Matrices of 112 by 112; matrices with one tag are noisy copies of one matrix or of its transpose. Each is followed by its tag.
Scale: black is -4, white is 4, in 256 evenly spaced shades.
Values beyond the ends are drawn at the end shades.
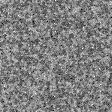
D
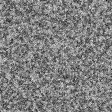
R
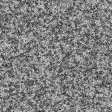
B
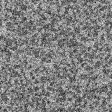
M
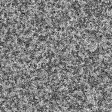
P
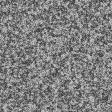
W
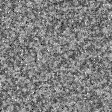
W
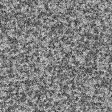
B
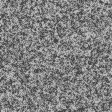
D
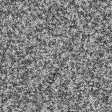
W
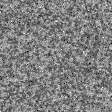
B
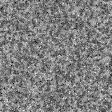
D
